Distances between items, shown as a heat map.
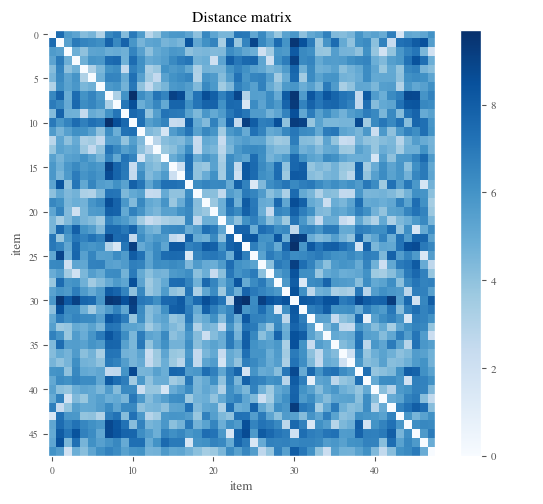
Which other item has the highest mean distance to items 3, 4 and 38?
30
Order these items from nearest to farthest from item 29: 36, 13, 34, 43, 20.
36, 13, 34, 43, 20
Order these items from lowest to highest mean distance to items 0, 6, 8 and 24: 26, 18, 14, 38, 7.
38, 7, 14, 18, 26
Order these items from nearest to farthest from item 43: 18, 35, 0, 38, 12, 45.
0, 12, 18, 45, 35, 38
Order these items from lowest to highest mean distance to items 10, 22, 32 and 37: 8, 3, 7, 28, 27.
27, 28, 3, 8, 7
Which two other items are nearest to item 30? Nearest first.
45, 22
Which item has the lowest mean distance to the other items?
12
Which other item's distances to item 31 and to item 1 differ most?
28
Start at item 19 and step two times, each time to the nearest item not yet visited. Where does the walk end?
47
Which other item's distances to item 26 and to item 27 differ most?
3
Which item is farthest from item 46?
1
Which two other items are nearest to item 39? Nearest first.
32, 44
